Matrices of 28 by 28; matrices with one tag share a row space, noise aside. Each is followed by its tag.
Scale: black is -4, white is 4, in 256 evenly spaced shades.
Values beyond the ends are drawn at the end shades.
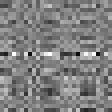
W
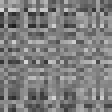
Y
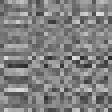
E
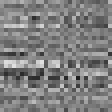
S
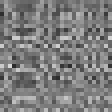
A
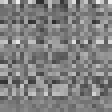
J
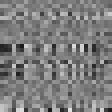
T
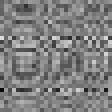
A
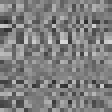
T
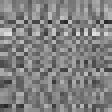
T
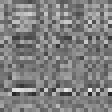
A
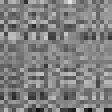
Y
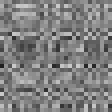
A
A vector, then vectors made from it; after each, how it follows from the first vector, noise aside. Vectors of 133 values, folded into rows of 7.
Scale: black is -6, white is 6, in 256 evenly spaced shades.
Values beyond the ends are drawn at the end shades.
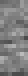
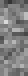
reversed.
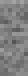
reversed, negated, shrunk.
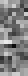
negated, scaled up.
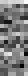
reversed, negated, scaled up.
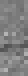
wrapped around, partly zeroed.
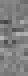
reversed, negated, partly zeroed.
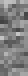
reversed, negated.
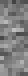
reversed.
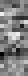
wrapped around, scaled up.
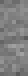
shrunk.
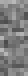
reversed, negated.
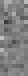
reversed, negated, partly zeroed.
